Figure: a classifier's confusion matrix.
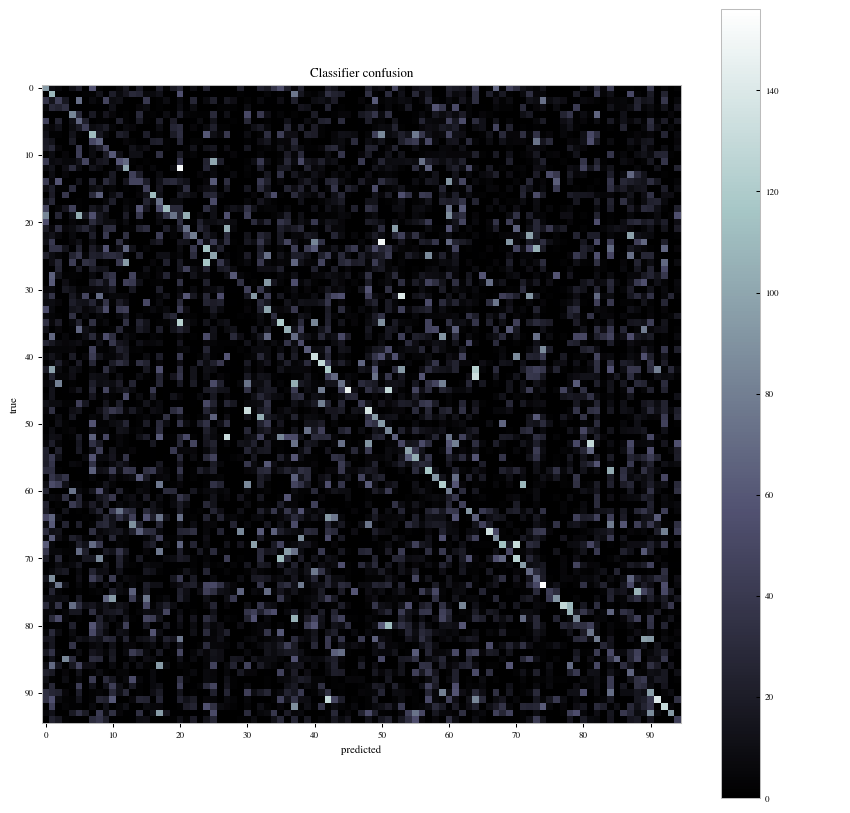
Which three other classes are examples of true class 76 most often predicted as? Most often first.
10, 15, 9
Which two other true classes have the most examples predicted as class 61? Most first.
53, 58
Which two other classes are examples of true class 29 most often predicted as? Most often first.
33, 66
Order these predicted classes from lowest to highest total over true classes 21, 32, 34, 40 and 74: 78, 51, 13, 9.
13, 78, 51, 9
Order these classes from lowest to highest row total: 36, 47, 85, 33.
33, 47, 85, 36
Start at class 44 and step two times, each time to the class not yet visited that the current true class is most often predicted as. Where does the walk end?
59
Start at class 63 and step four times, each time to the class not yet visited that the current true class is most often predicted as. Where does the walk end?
84
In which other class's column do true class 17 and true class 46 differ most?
12
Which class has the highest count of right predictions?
74
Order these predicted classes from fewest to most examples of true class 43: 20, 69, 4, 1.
69, 4, 1, 20
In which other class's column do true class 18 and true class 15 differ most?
60
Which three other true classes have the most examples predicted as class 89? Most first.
82, 36, 23
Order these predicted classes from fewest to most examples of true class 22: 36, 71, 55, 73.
36, 71, 73, 55
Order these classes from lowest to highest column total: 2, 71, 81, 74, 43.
71, 81, 2, 43, 74
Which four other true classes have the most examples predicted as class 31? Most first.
68, 79, 78, 20
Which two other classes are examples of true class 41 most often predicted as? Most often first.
47, 42
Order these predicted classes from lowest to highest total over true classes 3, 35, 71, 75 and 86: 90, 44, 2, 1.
2, 44, 1, 90
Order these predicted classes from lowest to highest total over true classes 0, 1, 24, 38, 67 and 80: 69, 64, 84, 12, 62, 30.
30, 69, 62, 64, 12, 84
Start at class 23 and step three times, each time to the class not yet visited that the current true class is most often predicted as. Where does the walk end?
70
